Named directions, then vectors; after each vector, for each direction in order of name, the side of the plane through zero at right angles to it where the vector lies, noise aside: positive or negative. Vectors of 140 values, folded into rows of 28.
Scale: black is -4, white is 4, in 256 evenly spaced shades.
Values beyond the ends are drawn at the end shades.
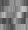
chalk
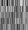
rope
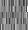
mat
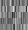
positive, positive, positive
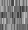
negative, positive, positive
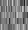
positive, positive, negative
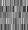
negative, negative, negative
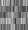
negative, negative, negative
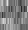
negative, positive, negative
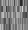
positive, negative, negative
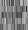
negative, positive, positive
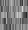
positive, negative, negative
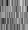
positive, negative, positive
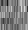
positive, negative, positive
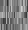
positive, negative, positive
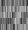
positive, positive, positive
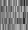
positive, positive, negative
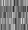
negative, negative, negative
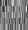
positive, negative, negative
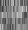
positive, negative, negative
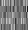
negative, negative, negative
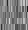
negative, negative, positive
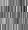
negative, positive, negative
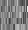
positive, positive, negative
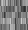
negative, negative, negative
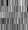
positive, negative, positive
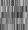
negative, positive, positive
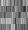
negative, negative, negative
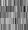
negative, negative, negative
